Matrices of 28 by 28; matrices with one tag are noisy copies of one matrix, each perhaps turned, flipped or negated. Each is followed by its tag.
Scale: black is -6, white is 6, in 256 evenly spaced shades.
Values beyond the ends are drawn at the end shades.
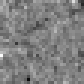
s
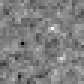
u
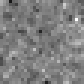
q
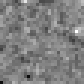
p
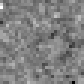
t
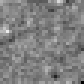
p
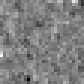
s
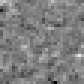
s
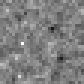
u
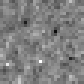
u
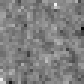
s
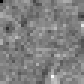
p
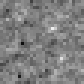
u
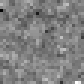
t
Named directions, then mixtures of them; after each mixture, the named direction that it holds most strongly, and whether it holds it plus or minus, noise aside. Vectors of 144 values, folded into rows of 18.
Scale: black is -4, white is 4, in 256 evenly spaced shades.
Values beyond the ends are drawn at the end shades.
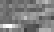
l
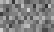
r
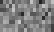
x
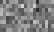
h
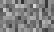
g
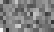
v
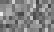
r, minus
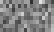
x, minus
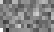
v, plus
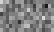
r, plus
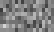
g, plus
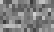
x, minus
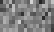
x, plus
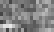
l, plus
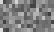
v, plus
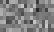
h, plus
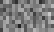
v, minus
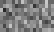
g, minus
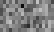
h, minus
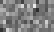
h, plus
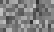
h, plus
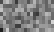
v, minus
